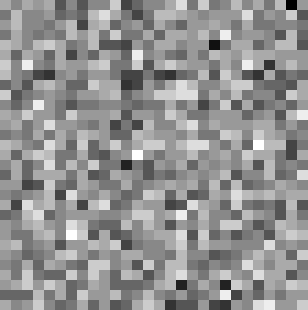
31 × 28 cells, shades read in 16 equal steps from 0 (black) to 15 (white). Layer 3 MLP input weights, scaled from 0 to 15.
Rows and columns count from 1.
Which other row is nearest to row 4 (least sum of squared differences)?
25
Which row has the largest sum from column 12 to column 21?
15
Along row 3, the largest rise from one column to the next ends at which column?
9
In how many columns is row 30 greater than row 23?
10
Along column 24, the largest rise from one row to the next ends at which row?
31
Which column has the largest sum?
17
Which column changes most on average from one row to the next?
21
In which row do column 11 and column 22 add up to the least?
24
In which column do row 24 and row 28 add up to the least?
11
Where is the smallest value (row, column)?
1, 27
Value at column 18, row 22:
7
